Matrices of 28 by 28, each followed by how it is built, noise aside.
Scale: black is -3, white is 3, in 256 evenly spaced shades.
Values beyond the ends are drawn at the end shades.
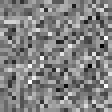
repeating rows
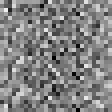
repeating rows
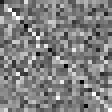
diagonal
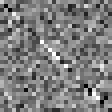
diagonal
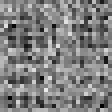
blocks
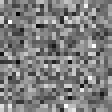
blocks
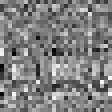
low rank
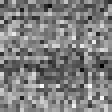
blocks
